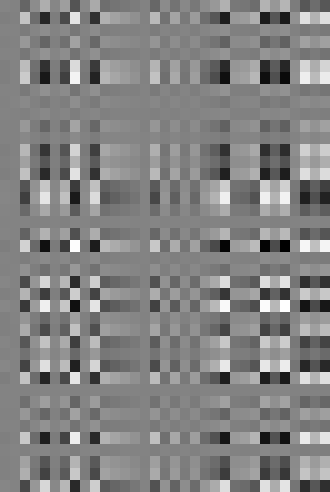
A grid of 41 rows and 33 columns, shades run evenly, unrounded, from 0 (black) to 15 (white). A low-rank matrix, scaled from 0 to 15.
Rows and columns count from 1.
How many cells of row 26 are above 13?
5
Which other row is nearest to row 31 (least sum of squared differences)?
17
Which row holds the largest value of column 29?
26
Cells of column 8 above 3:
36
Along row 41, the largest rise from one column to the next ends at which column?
27
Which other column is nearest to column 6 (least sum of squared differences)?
1
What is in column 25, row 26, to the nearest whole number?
6
